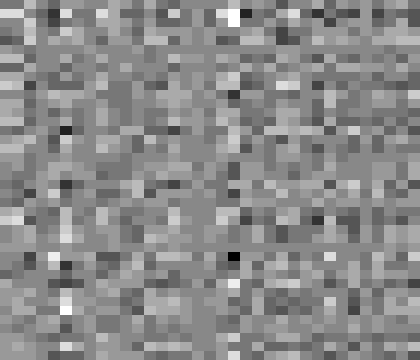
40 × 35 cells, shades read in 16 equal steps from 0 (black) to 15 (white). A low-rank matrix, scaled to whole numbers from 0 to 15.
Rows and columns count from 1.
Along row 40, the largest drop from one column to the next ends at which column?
21
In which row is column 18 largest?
29
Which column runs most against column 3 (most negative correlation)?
24
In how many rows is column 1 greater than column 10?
22
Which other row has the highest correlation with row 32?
40
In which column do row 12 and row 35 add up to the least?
30
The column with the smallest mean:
27
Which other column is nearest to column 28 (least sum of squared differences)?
35
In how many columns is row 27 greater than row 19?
15
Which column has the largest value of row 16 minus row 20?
20
